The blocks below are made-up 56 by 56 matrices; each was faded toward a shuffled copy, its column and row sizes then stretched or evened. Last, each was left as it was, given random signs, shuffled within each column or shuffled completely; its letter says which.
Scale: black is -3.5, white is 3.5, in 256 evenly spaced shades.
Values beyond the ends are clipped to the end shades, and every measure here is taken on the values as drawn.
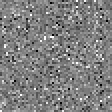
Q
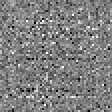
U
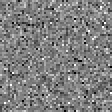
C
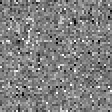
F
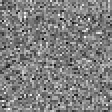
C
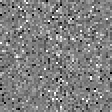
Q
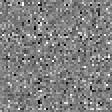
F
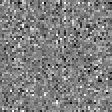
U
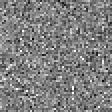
C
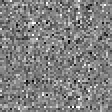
F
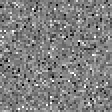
C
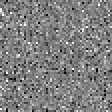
Q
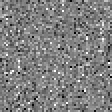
Q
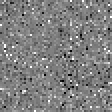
Q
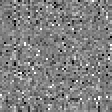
U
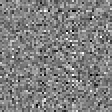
U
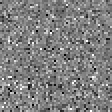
F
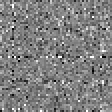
F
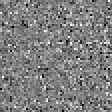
F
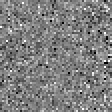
Q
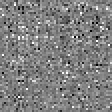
U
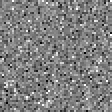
C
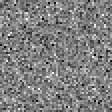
C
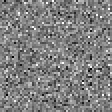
F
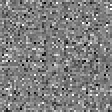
F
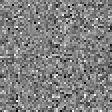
U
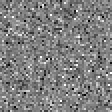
C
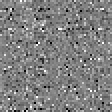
U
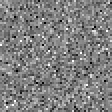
C
